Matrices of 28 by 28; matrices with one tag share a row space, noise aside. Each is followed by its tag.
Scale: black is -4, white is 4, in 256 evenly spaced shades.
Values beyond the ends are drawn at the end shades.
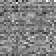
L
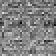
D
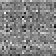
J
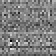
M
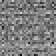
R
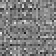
J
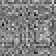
R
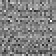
M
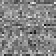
D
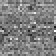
D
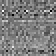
R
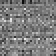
J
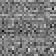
R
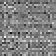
M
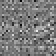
R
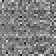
R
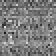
M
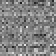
R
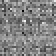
J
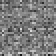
D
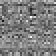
D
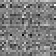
J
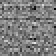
D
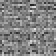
D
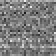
J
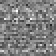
L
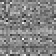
J
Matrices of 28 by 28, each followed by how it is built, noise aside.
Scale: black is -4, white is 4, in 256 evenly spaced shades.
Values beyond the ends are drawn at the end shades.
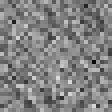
Toeplitz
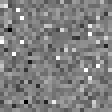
sparse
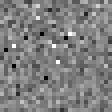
sparse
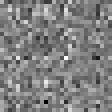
low rank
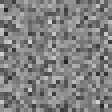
repeating rows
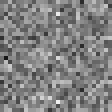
repeating rows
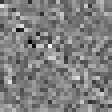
banded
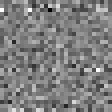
uneven rows
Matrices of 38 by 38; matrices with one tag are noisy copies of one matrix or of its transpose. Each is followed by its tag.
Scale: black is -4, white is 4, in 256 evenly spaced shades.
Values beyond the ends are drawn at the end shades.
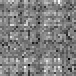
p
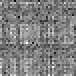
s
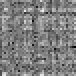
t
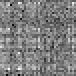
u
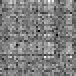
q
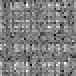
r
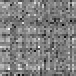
u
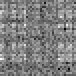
p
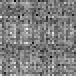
s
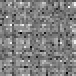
t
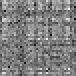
u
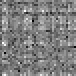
t
